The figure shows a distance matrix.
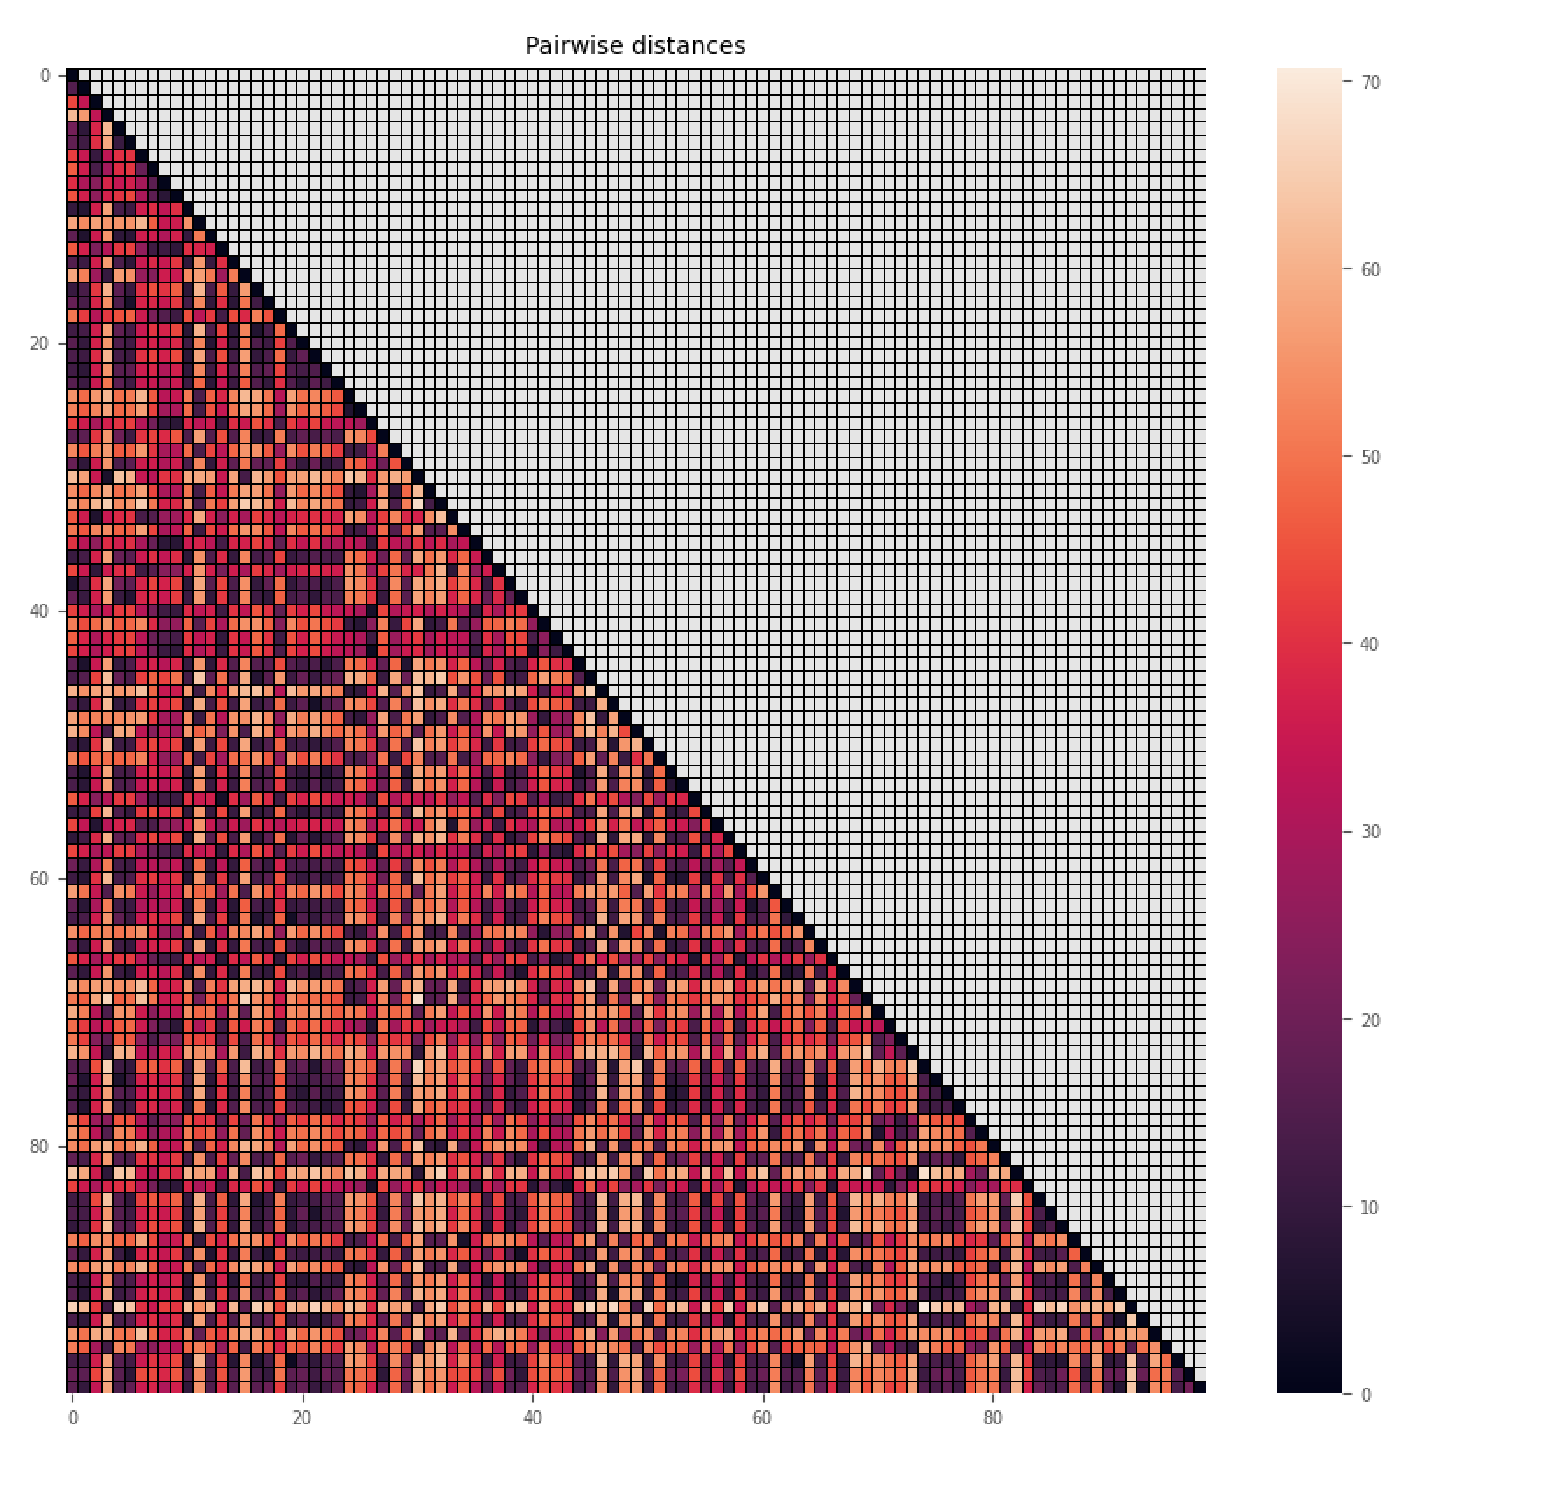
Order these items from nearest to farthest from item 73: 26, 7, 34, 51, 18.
7, 26, 18, 51, 34
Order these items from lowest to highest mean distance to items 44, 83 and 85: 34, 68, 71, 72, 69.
71, 72, 34, 69, 68
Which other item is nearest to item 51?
64
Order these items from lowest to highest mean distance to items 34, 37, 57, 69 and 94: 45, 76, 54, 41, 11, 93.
41, 11, 54, 93, 76, 45
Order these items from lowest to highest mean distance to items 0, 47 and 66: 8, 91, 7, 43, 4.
91, 4, 8, 43, 7
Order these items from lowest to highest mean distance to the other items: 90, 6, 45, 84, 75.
90, 75, 84, 45, 6
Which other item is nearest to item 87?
34
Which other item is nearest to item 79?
70
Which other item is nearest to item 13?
54
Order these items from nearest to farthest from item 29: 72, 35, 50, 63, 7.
50, 63, 35, 7, 72
